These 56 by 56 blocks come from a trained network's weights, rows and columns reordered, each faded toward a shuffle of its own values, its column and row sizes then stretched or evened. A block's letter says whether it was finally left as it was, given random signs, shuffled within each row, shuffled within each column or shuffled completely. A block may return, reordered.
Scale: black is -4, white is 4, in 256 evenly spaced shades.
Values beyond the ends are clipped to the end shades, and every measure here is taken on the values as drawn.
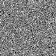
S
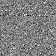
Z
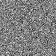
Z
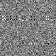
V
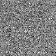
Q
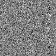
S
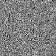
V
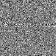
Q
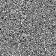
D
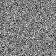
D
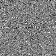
Z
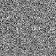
V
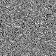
Z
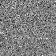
Z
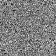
Z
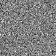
Z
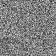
D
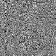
V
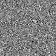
Z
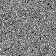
D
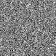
Z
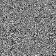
Q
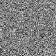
V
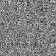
V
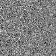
S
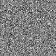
Q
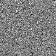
S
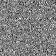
Z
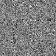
Q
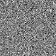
Q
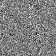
Q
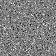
D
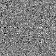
Q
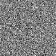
Q
